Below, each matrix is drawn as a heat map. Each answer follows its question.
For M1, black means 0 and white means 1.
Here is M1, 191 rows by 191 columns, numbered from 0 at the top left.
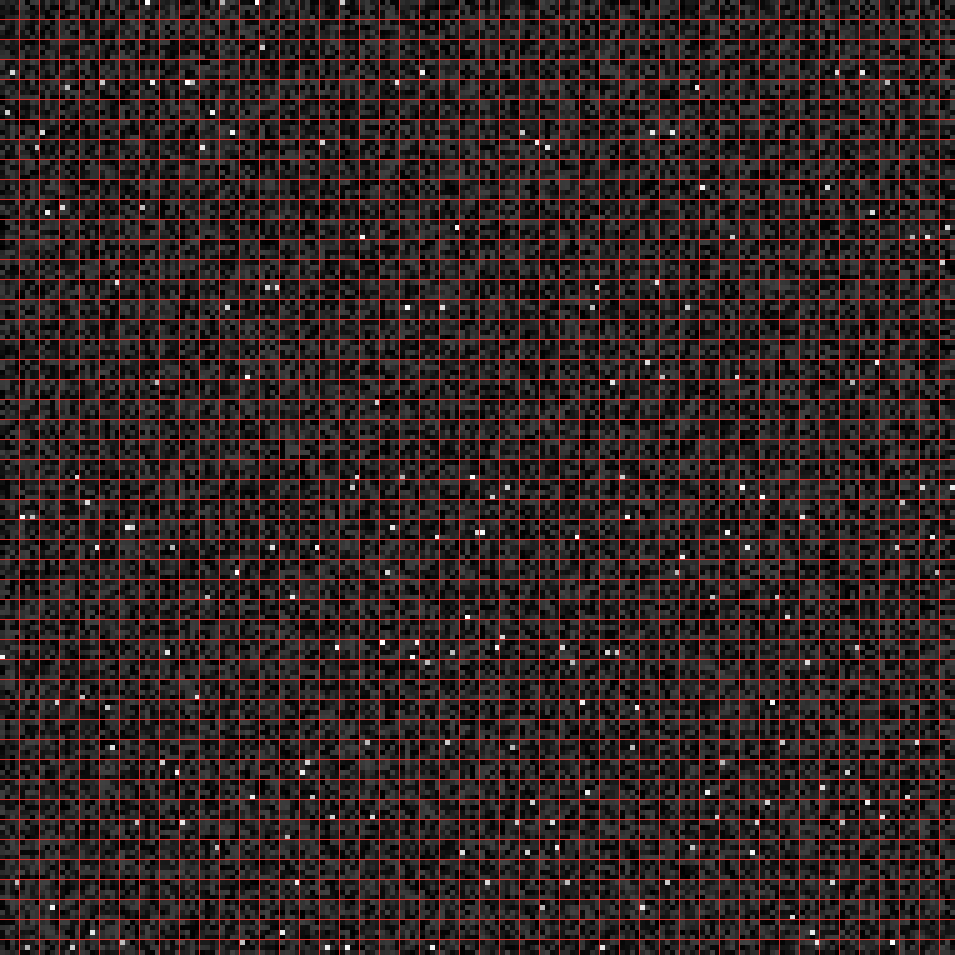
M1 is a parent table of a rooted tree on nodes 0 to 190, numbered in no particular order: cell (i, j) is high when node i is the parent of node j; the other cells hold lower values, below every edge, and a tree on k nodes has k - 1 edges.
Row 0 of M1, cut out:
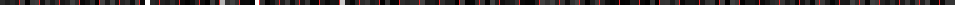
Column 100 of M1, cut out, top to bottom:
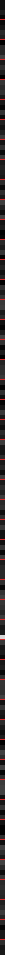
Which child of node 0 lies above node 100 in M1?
29
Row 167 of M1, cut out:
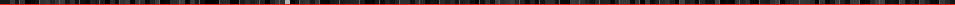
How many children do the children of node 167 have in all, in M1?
3
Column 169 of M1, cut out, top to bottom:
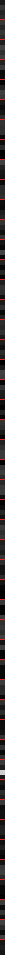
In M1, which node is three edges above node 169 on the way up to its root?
37
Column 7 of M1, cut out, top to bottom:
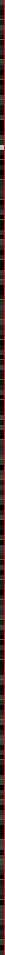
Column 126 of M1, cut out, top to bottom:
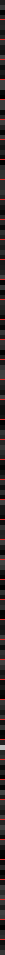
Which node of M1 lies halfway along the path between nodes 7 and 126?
109
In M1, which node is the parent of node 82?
131
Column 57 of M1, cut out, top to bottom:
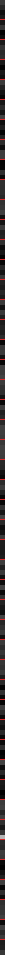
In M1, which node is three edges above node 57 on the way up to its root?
189
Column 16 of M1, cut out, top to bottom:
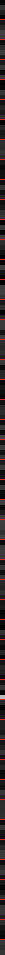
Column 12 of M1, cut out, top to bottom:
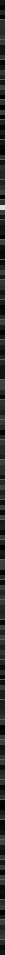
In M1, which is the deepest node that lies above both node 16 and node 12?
41
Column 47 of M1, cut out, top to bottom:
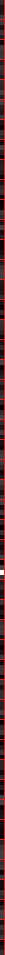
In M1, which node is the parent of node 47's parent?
132
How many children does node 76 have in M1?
3
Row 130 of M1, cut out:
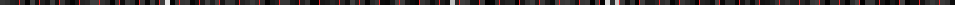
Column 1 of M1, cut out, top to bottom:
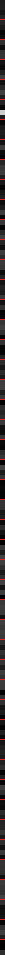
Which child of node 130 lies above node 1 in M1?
123
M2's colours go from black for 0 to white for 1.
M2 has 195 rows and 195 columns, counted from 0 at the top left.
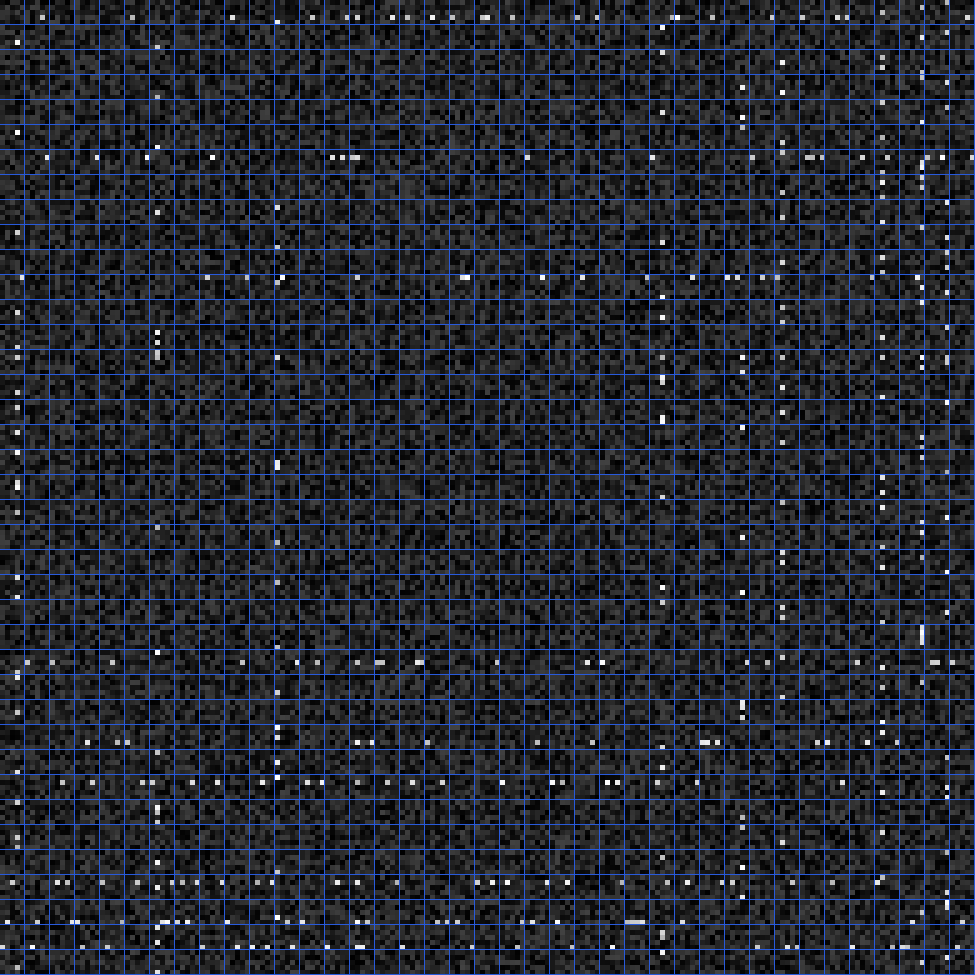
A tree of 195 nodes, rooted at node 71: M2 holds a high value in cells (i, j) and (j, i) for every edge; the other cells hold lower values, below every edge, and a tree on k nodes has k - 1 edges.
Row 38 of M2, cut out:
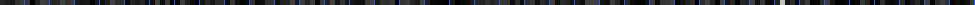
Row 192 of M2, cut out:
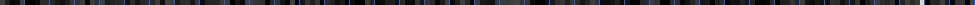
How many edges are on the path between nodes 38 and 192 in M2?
4
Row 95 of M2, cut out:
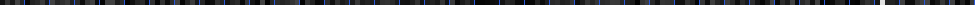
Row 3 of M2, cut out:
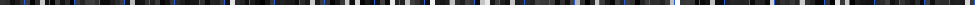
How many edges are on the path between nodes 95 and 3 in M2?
3
